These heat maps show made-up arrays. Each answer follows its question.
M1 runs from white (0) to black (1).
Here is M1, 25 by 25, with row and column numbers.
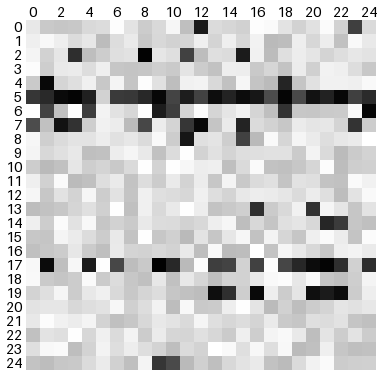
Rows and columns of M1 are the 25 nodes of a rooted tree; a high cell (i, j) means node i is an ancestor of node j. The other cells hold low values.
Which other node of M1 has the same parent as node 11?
15
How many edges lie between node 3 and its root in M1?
3
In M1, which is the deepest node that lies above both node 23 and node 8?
7
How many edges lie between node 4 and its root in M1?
3
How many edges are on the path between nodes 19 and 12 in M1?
5
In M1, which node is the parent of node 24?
6
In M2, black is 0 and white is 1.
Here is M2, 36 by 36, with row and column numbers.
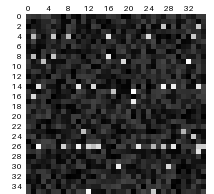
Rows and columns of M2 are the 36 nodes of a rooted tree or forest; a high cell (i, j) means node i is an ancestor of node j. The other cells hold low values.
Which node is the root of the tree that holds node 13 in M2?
26
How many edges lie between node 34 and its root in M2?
4
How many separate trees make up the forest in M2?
9
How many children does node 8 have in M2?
2
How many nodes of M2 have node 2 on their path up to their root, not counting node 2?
2
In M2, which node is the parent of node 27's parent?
14
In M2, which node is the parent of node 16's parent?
4
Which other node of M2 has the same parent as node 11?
31
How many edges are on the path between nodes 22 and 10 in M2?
3
